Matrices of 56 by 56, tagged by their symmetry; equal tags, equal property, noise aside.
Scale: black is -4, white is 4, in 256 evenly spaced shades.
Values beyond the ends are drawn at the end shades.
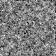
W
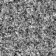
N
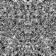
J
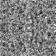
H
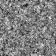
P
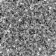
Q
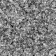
Q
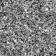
W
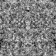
J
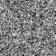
N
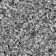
Q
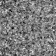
H
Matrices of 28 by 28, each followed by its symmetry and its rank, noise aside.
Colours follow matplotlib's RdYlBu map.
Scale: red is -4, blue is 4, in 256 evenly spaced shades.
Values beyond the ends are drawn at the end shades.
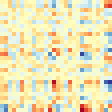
antisymmetric, rank two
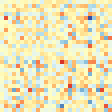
no symmetry, rank three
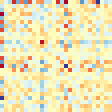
symmetric, rank three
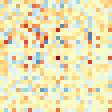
no symmetry, rank four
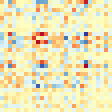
no symmetry, rank three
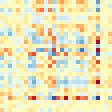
no symmetry, rank two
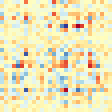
no symmetry, rank four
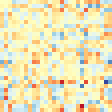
antisymmetric, rank four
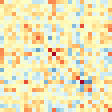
symmetric, rank four
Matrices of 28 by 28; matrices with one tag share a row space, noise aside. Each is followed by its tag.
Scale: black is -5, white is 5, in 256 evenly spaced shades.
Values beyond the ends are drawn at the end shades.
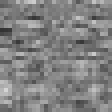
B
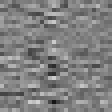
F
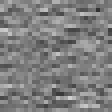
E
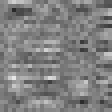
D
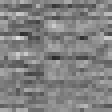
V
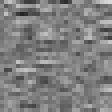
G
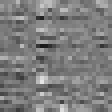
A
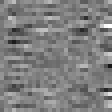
D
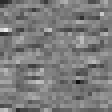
B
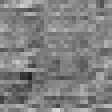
V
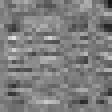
D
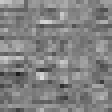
A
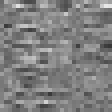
G
